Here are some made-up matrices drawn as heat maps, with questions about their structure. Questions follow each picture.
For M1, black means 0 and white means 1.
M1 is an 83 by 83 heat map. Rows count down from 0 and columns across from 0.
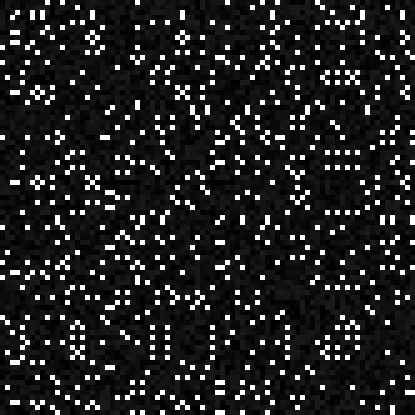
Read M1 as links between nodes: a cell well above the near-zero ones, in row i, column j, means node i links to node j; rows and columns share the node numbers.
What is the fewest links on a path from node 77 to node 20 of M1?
4
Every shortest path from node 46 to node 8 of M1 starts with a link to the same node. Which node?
node 66
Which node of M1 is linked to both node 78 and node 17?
node 81
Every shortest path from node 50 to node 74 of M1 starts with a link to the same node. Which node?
node 64
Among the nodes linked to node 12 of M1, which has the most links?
node 27
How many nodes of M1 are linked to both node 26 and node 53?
8
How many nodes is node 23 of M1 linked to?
10
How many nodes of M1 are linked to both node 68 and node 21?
1
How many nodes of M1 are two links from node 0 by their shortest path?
5
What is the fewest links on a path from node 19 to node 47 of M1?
5
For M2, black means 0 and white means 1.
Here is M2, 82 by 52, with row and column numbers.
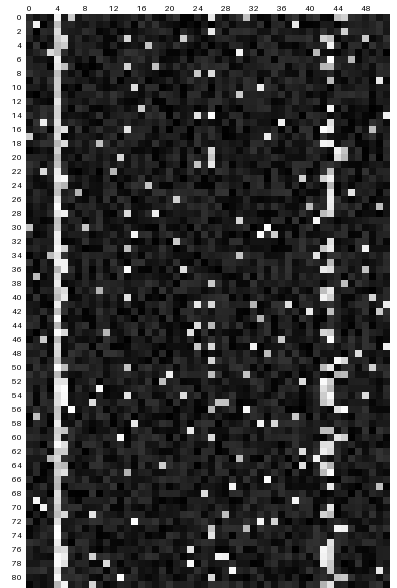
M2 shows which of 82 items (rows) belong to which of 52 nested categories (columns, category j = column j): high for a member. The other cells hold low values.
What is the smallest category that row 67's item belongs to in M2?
29
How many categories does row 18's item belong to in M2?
5
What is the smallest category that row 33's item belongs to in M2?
48
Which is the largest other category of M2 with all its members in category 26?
45
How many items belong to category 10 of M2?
3
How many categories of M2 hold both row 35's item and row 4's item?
3
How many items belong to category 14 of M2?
10
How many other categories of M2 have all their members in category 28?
1
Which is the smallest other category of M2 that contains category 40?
50
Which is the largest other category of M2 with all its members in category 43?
5
